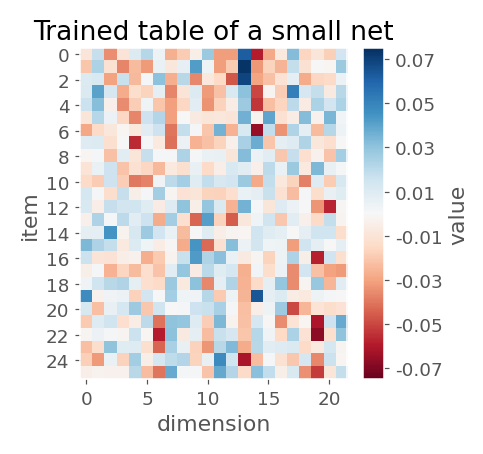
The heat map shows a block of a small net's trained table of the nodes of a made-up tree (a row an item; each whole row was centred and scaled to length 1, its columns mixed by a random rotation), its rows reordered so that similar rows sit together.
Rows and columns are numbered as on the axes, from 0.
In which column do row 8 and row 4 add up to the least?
14
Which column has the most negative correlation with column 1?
11
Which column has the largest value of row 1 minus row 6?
13
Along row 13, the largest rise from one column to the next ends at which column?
10
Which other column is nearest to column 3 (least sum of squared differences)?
16
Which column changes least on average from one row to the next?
7
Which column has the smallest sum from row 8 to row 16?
19
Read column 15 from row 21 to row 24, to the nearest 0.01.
0 0 0.01 0
